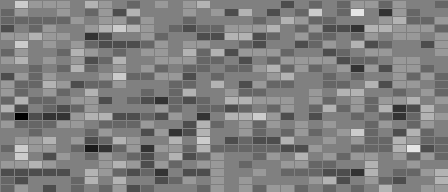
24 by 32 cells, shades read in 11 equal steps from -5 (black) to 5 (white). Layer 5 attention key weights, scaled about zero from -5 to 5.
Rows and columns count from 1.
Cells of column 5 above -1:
17
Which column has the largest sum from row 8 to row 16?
31
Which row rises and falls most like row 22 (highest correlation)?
15
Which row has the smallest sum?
22
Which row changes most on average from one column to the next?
2
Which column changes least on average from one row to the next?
32
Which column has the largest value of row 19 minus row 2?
30
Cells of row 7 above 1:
3
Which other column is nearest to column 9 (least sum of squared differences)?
21
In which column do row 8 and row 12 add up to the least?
18
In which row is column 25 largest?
12
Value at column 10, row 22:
-2
